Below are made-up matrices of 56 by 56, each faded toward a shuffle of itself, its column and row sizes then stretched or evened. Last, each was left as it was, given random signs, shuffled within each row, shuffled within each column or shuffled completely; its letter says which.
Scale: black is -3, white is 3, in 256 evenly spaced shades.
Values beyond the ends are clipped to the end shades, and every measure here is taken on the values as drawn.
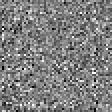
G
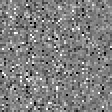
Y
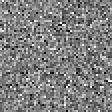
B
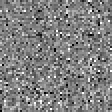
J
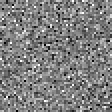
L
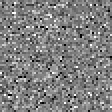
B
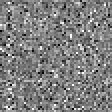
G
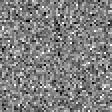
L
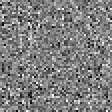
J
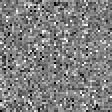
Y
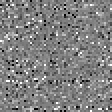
J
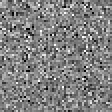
J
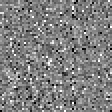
Y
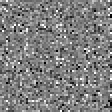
J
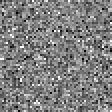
B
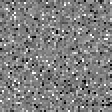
L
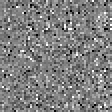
J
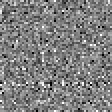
J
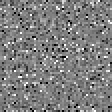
J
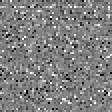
B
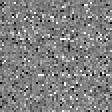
J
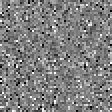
Y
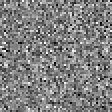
J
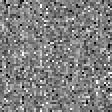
Y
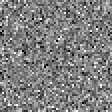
L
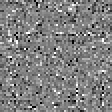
G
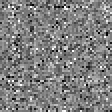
J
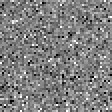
L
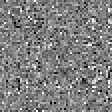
G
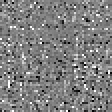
J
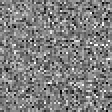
J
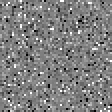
L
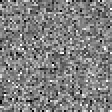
B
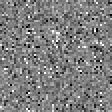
J
